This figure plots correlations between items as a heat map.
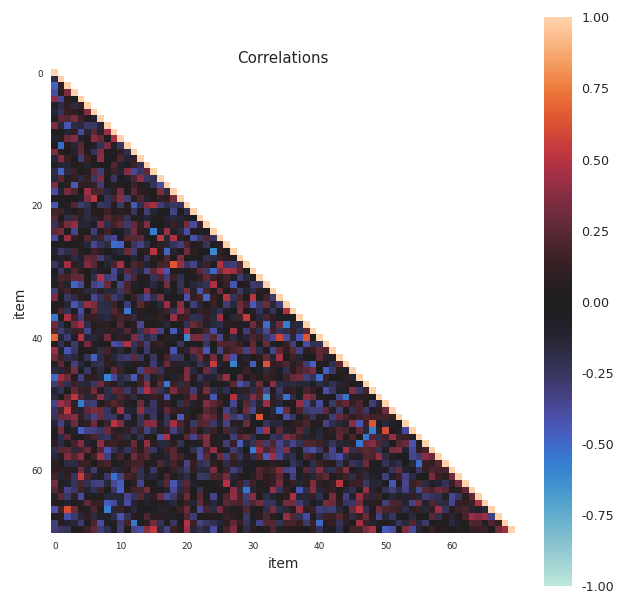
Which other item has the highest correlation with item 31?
52
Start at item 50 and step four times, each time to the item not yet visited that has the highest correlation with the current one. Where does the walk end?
24
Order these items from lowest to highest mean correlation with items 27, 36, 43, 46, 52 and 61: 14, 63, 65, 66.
14, 63, 66, 65
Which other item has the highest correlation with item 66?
2
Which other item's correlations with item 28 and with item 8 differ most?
46
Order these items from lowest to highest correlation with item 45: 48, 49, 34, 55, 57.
57, 34, 49, 55, 48
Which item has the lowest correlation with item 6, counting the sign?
43
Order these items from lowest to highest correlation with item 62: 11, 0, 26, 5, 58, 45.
5, 58, 11, 45, 0, 26
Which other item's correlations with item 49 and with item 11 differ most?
32
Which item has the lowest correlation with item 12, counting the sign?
68
